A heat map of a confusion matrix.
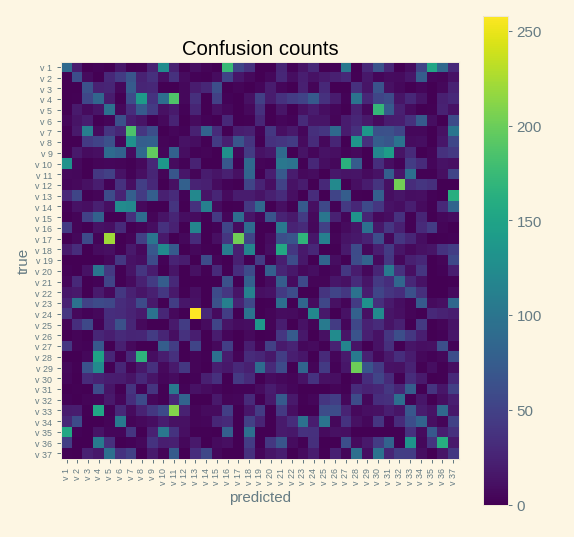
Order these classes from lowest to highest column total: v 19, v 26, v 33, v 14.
v 14, v 19, v 26, v 33
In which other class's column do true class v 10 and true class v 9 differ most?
v 27
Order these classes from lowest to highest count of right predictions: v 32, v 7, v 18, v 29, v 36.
v 29, v 32, v 18, v 36, v 7
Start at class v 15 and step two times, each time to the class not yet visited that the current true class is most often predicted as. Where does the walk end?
v 8
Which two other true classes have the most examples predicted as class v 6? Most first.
v 14, v 34
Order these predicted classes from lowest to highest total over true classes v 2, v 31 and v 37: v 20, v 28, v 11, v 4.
v 20, v 4, v 28, v 11
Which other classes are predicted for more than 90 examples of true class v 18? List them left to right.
v 10, v 16, v 21
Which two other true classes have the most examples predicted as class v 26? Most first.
v 12, v 7
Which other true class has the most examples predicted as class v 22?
v 10
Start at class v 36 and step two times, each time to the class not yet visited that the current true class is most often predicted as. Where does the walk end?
v 11
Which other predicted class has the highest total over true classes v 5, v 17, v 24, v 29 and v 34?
v 30
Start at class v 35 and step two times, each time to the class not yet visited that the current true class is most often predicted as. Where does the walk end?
v 16
